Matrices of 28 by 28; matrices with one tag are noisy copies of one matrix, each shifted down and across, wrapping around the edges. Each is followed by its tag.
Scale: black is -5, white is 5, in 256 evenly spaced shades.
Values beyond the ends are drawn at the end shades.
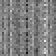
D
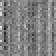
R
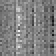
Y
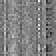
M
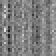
R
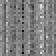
D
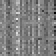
D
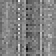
M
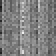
Y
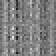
R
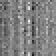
R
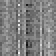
M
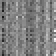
R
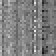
M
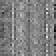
M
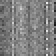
M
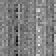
Y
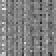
D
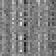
R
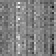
Y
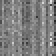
R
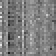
M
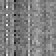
M
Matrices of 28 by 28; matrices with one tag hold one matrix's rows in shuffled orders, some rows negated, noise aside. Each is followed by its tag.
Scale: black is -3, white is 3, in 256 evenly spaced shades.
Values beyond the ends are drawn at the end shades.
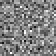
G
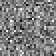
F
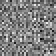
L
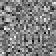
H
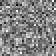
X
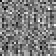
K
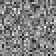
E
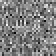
L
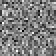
K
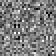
E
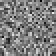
H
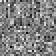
F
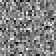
F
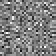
H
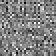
L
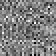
L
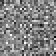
G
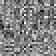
G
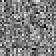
E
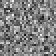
G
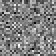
E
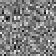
E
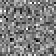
F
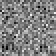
K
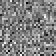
L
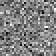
G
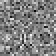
G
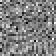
X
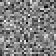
G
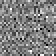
L
